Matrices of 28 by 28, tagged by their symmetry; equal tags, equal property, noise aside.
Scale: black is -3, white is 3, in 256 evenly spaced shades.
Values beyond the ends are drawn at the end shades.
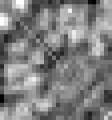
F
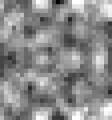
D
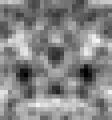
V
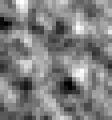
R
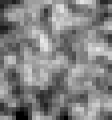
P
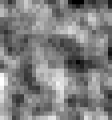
R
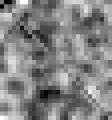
P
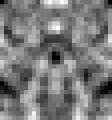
V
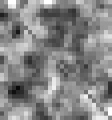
P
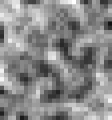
F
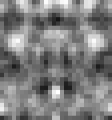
V
